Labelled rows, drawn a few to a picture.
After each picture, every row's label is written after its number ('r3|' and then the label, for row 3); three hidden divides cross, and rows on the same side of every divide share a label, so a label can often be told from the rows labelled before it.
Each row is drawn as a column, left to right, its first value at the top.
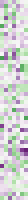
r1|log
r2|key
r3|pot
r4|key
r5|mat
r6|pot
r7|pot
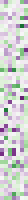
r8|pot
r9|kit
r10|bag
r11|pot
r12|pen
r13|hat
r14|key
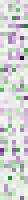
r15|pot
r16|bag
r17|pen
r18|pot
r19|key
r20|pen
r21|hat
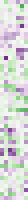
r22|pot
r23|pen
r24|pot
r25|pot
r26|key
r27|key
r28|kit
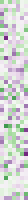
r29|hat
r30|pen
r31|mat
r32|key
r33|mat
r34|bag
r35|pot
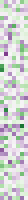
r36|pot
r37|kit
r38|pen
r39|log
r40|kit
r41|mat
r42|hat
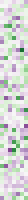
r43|pen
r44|log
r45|hat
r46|bag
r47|key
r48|hat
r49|kit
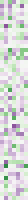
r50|hat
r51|pen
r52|hat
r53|kit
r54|log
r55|hat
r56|pen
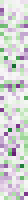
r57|hat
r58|log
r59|bag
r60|pot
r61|log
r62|pen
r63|key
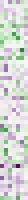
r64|log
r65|bag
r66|log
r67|hat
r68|log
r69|hat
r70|key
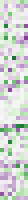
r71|bag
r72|log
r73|bag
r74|log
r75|pen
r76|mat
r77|pen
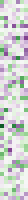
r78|mat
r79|key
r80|pot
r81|pen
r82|log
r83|pen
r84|key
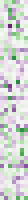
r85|log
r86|mat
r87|key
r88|hat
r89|log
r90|bag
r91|log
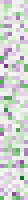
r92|log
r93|key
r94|kit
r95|bag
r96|bag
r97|pen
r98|pot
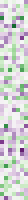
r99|pot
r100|pen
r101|pot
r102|hat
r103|key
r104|pot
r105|kit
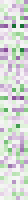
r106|key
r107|key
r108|bag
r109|hat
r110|mat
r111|hat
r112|key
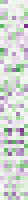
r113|hat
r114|bag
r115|pot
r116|bag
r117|pot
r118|pot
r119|key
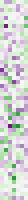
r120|bag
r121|key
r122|kit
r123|pen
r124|mat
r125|mat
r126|hat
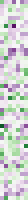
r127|mat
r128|log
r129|key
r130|key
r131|bag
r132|kit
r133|kit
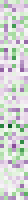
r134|mat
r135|key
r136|mat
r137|hat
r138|mat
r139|bag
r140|mat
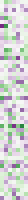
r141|pen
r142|hat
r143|mat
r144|log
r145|pen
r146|mat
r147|hat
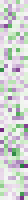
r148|pot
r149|key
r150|hat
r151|bag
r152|mat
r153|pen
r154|log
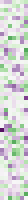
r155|pot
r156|kit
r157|log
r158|bag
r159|bag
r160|pen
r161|hat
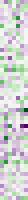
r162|log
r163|kit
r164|mat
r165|pot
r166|hat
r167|kit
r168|kit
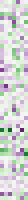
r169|bag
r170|bag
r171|bag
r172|hat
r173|kit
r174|pot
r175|bag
